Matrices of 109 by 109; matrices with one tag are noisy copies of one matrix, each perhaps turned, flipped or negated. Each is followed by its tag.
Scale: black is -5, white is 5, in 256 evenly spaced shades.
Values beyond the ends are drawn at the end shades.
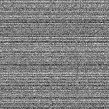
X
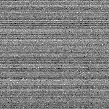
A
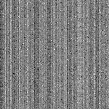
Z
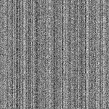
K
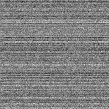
X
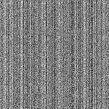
K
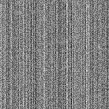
X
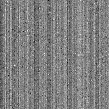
Z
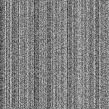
Z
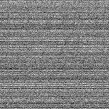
A
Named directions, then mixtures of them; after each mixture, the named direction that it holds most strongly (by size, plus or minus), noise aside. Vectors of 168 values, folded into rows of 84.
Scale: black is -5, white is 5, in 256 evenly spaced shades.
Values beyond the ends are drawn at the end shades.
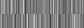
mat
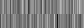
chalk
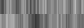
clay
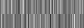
mat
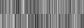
clay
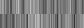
clay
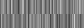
chalk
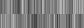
chalk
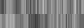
clay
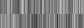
chalk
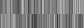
chalk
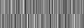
mat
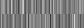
mat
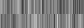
chalk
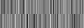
mat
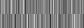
mat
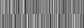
mat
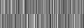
mat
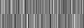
mat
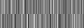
mat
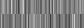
mat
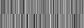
mat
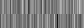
chalk
